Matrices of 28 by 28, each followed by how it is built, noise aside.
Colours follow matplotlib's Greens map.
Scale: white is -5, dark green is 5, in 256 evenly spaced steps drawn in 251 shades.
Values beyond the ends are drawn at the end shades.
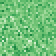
lower triangular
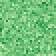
noise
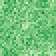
smooth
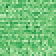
blocks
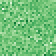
block diagonal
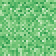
repeating columns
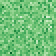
repeating columns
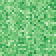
blocks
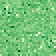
sparse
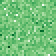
sparse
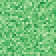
noise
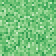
noise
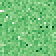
sparse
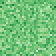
blocks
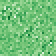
block diagonal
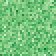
noise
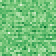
blocks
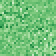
block diagonal
